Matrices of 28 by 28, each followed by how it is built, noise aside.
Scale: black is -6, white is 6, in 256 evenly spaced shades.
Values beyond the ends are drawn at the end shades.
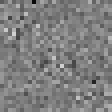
block diagonal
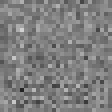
low rank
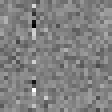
uneven columns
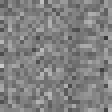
repeating rows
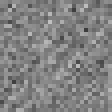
Hankel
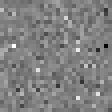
sparse
